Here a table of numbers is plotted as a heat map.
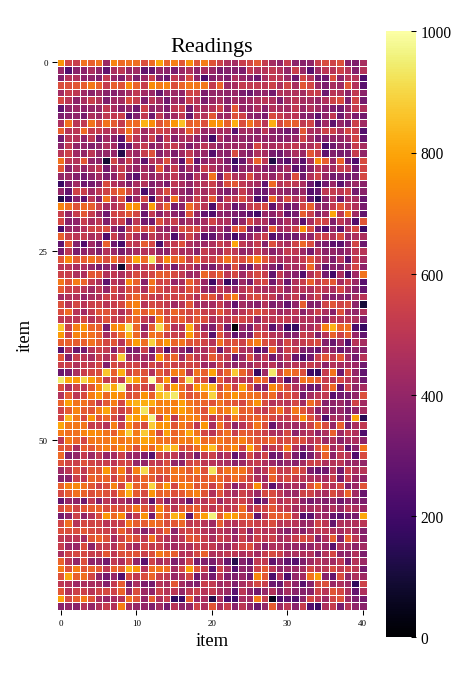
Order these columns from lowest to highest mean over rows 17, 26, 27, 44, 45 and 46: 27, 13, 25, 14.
27, 25, 13, 14
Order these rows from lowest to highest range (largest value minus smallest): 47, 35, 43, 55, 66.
55, 66, 43, 47, 35
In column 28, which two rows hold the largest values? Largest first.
41, 8
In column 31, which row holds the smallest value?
35
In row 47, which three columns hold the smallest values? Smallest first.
40, 35, 38
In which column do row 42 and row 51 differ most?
20
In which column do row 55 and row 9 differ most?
23
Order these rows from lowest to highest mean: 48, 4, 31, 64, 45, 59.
4, 64, 31, 59, 48, 45
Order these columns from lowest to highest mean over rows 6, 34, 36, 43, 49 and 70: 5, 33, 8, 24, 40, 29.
40, 33, 29, 24, 5, 8
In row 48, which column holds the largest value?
12
